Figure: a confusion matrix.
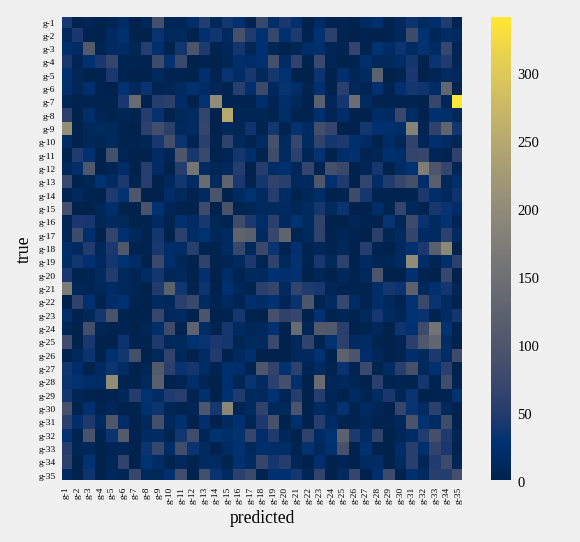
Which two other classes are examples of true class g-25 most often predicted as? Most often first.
g-33, g-32
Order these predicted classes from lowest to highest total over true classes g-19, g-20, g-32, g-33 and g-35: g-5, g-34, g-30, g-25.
g-30, g-5, g-34, g-25
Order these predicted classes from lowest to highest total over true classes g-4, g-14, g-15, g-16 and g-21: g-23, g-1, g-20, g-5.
g-20, g-5, g-23, g-1
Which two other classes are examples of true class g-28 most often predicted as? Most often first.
g-5, g-23
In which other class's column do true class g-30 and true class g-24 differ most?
g-15
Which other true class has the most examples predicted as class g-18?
g-27
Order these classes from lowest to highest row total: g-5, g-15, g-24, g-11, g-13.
g-5, g-15, g-11, g-24, g-13
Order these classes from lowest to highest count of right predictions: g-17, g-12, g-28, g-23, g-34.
g-23, g-28, g-34, g-17, g-12
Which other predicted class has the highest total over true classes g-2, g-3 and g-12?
g-32
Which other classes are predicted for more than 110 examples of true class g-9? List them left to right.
g-1, g-31, g-34
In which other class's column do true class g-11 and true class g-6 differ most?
g-34
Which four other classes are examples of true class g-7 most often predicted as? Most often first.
g-35, g-14, g-26, g-23
